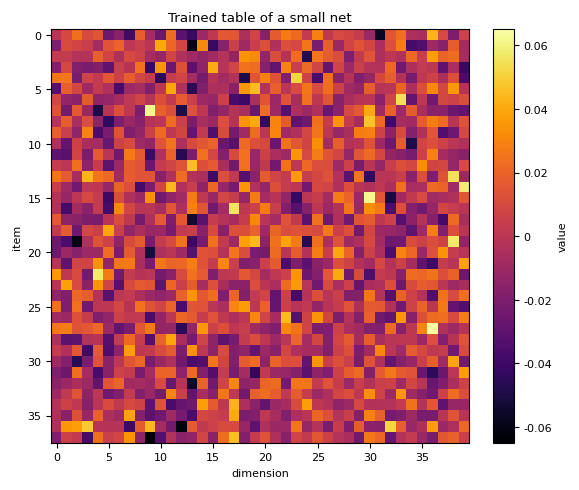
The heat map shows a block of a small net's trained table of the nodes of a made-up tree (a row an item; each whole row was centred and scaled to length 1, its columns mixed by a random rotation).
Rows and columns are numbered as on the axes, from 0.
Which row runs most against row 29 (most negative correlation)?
18
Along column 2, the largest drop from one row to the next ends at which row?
30
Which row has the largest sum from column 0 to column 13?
13
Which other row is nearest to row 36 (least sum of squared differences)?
27
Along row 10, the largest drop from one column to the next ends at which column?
34
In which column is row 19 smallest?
2
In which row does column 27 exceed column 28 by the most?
22
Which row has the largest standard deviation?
19
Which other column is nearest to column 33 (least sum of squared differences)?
39
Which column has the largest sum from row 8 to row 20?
25
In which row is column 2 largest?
36
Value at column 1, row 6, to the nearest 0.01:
-0.01
